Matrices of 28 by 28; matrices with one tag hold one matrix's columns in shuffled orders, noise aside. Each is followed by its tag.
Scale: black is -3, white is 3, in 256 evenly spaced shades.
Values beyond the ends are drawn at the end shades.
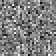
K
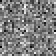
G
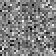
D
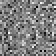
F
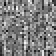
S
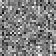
K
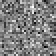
G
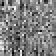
S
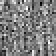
S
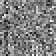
K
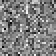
G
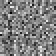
K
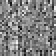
S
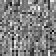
S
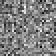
G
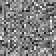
D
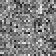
G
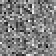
G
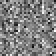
G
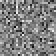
G
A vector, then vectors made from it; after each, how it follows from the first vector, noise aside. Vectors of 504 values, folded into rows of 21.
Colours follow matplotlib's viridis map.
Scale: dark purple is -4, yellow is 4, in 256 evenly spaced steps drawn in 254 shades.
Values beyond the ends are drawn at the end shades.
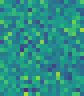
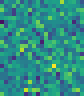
negated.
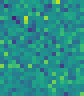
reversed, partly zeroed.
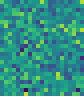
copied.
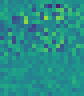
reversed, partly zeroed.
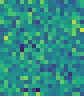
copied.
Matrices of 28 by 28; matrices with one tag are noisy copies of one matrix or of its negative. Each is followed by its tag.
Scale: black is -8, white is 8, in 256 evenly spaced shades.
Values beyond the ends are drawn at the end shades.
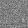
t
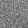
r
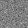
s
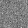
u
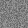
u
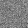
t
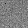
r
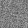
u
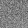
r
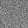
r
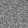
t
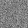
u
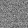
t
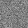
u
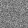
s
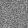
u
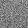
r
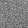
r
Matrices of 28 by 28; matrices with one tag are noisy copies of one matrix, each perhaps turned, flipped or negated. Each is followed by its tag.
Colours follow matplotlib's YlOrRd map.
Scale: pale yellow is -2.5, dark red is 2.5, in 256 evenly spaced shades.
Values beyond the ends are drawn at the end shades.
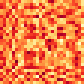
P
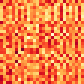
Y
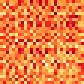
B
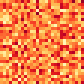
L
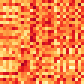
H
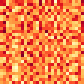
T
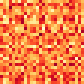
L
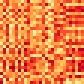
H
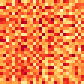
B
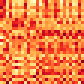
H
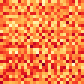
B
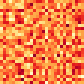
L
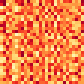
T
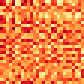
T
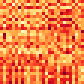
H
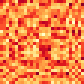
P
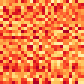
T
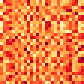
T
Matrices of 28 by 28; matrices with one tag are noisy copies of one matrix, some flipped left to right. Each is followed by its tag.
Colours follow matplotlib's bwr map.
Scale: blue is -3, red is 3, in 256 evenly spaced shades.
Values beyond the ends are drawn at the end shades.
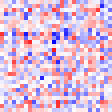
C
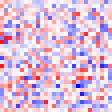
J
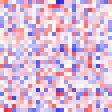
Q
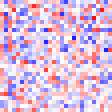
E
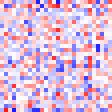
Q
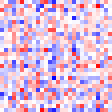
Q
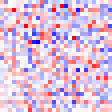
C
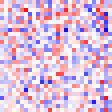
E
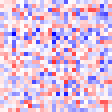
C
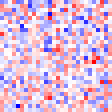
E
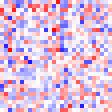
E
